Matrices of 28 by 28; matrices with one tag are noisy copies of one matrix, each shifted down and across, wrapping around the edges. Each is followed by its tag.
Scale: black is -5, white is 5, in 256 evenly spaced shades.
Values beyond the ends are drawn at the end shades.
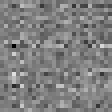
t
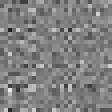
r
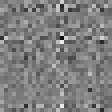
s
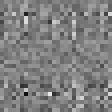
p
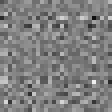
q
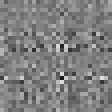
s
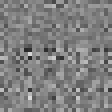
p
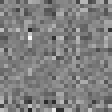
p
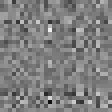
p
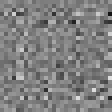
q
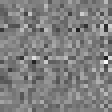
s
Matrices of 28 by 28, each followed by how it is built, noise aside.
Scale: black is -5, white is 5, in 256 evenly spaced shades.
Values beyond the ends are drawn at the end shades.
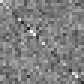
diagonal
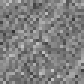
Hankel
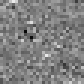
block diagonal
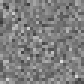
diagonal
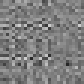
low rank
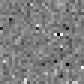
sparse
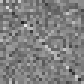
diagonal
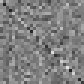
diagonal
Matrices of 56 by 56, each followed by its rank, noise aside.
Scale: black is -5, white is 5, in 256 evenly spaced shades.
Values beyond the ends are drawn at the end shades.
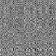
four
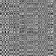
two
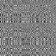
three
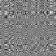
four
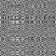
three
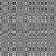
two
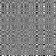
one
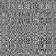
four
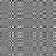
one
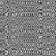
three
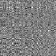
four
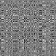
three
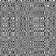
two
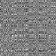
five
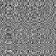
four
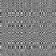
one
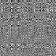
three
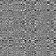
three
